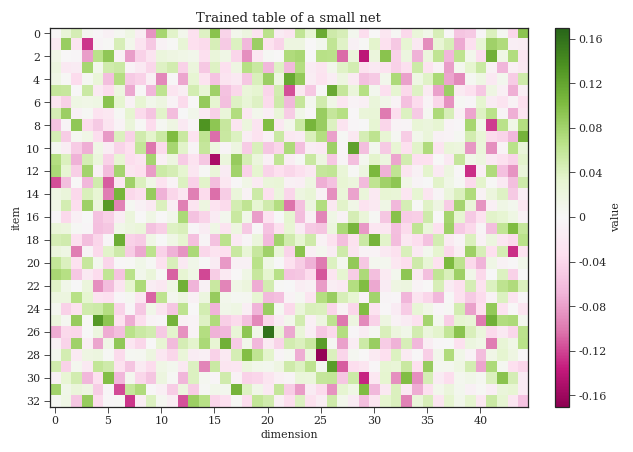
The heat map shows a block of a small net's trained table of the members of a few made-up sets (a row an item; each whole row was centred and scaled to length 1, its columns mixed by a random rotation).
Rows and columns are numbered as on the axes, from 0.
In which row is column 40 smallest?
25
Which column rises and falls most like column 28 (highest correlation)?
43
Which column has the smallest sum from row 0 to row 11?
9
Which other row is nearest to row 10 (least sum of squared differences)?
17
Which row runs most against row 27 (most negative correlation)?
20
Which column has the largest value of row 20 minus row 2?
37
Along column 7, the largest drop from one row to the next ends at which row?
32
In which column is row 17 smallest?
29
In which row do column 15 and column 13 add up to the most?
5
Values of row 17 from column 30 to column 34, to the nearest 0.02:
-0.02 -0.02 -0.06 -0.04 0.06
